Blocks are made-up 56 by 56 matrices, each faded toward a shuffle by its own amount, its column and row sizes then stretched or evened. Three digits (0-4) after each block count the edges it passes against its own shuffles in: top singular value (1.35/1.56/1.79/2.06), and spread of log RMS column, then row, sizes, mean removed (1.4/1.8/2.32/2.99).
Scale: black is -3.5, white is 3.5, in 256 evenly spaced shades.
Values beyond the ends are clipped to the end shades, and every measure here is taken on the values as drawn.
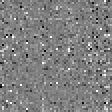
0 2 2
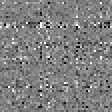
2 2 3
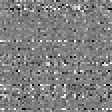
2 1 4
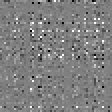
2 3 3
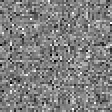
3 1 0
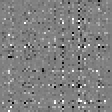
2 3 2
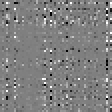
3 4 3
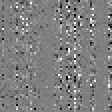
1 4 1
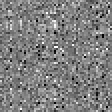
3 3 0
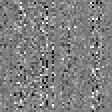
1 4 1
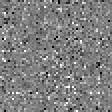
0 2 1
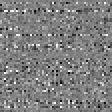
0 1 4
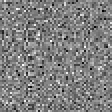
4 1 0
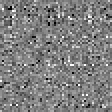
3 1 2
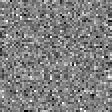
3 0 2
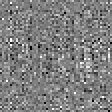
4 2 1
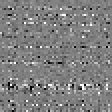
2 2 4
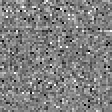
0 0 1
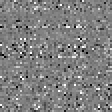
0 1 3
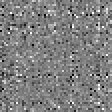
2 2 2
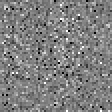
0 2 0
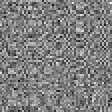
4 0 0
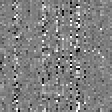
3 4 0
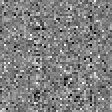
2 2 0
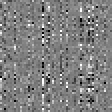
4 4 1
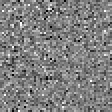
0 1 0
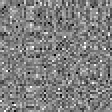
4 0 0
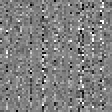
3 4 0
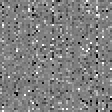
2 3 0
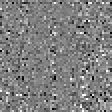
1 3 2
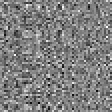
4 3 0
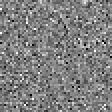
1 0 0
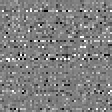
2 0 4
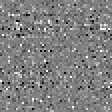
1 1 2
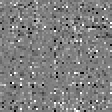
1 2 2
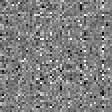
4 3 2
